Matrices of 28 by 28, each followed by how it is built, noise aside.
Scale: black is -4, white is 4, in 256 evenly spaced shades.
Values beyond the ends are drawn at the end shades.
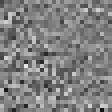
lower triangular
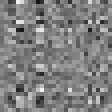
low rank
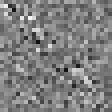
banded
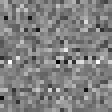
uneven rows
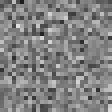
low rank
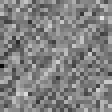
Hankel
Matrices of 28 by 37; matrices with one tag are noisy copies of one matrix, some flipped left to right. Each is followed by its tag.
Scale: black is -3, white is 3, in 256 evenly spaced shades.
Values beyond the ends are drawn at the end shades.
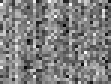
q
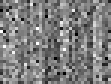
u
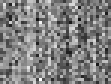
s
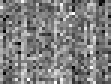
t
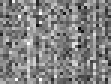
s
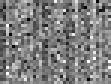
q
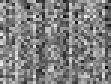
q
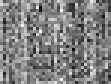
t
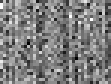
q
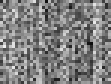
u
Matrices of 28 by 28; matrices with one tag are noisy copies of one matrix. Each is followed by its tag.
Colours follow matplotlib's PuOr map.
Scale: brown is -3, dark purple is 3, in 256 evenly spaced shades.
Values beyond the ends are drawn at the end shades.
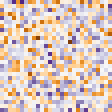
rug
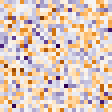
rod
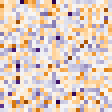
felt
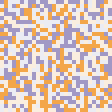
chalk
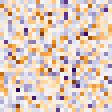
chalk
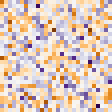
rod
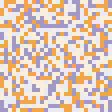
felt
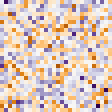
rug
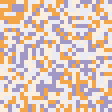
felt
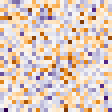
felt
